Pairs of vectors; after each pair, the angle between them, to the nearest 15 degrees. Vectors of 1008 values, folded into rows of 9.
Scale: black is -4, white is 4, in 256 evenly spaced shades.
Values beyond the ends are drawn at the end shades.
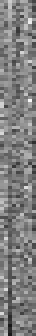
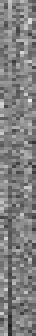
15 degrees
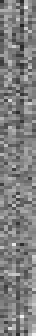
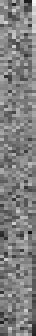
105 degrees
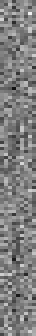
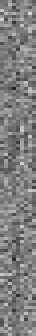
15 degrees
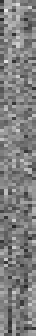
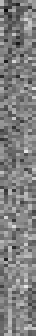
150 degrees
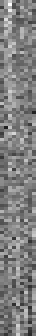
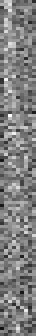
45 degrees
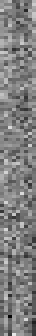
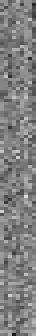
135 degrees
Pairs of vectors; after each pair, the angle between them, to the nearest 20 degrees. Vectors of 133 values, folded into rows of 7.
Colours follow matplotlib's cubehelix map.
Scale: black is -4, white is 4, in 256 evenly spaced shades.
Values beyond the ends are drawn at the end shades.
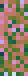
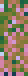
160 degrees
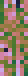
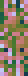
20 degrees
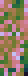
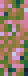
20 degrees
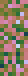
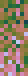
140 degrees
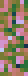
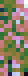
100 degrees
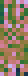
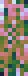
140 degrees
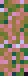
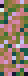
20 degrees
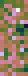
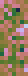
160 degrees
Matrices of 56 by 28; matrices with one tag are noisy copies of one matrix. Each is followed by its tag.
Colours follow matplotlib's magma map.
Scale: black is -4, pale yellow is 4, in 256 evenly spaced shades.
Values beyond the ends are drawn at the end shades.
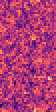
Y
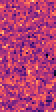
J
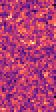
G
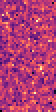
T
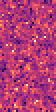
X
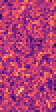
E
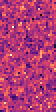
E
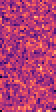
T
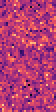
G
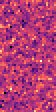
Y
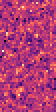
E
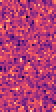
X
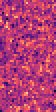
T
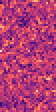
Y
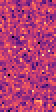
X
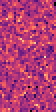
G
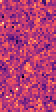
X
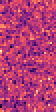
Y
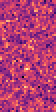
X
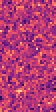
E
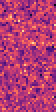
G
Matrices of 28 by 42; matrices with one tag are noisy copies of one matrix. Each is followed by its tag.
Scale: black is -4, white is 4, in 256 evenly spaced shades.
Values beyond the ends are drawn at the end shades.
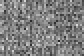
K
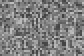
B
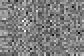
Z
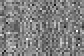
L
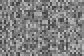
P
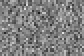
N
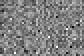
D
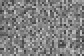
D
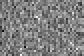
P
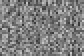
N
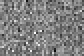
K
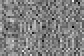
L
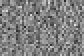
N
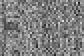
L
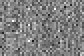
L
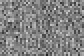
L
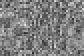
B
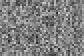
N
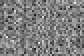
D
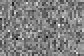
P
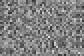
D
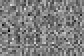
N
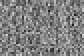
N
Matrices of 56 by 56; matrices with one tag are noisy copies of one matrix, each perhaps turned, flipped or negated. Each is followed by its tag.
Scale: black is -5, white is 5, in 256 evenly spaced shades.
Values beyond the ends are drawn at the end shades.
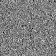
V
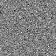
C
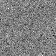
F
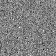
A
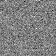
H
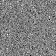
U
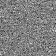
A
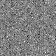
H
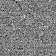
H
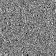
V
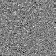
V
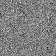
F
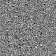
C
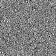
U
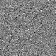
C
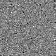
V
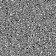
C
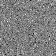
U
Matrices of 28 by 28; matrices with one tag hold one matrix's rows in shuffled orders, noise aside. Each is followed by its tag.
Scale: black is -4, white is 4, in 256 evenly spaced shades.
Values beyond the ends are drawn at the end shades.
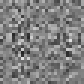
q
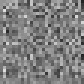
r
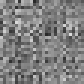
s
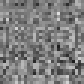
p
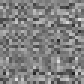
p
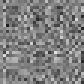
r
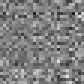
p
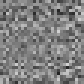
p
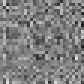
r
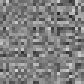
p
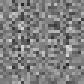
q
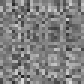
q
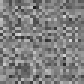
s
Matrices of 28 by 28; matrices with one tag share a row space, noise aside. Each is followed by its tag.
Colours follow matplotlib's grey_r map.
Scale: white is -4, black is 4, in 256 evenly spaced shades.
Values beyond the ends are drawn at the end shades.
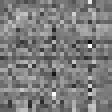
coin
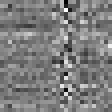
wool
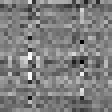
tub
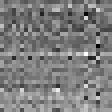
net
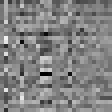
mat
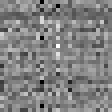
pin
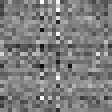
pin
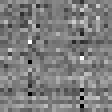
tub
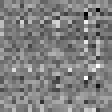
net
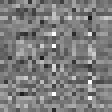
coin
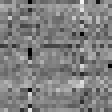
tub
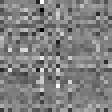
pin
